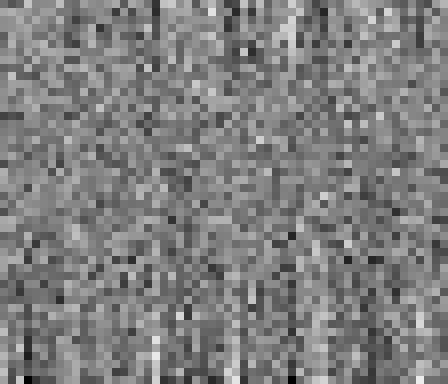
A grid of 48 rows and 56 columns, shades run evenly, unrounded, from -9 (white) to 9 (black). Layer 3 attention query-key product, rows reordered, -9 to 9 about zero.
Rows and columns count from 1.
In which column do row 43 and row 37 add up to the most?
47
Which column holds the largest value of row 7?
32
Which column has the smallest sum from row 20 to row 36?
20
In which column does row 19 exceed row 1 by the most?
37
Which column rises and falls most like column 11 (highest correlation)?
15
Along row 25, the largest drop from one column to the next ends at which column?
41
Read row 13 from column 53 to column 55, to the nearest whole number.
-1 2 -1
